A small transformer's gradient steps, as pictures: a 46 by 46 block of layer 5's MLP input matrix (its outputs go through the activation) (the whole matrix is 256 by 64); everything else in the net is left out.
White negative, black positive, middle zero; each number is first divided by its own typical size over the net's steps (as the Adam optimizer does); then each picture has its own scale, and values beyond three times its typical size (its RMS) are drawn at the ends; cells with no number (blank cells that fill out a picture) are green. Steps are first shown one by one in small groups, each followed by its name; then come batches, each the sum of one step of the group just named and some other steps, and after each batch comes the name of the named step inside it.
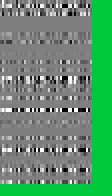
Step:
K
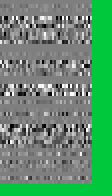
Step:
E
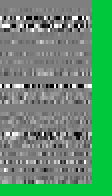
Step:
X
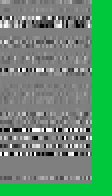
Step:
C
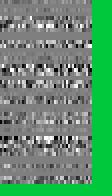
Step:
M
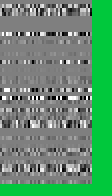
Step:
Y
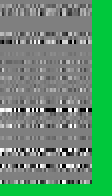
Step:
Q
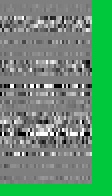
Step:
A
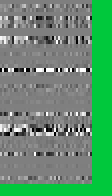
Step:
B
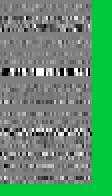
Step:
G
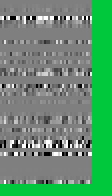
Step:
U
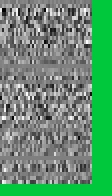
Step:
X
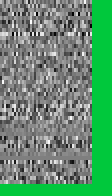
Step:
M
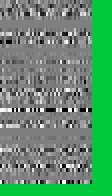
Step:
Q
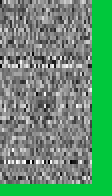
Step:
E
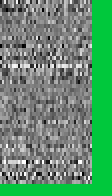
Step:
G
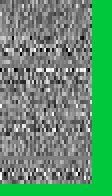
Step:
B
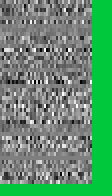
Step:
Y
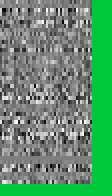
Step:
A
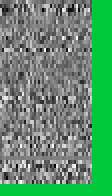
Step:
Y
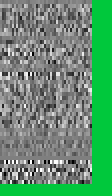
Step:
Y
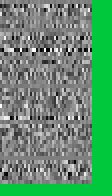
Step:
Y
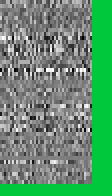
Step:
B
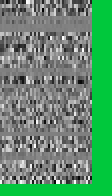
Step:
K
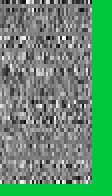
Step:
G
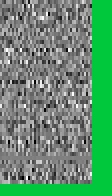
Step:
E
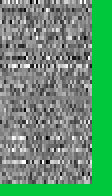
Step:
X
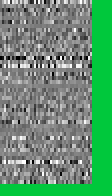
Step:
Y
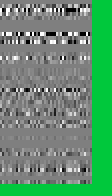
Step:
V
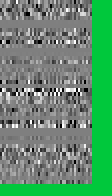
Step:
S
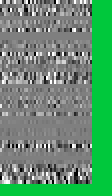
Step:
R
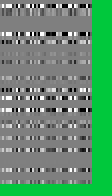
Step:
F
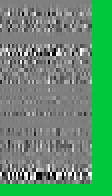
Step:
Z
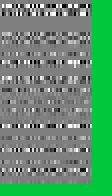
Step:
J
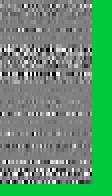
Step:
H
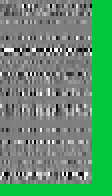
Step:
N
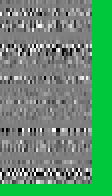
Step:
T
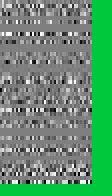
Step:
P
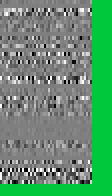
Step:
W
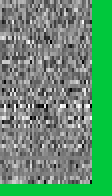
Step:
J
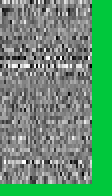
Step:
N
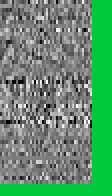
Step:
S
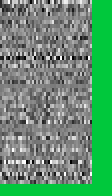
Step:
Z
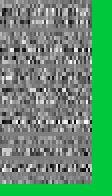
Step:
J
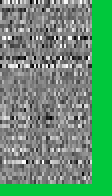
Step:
S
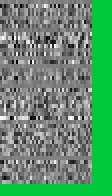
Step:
J
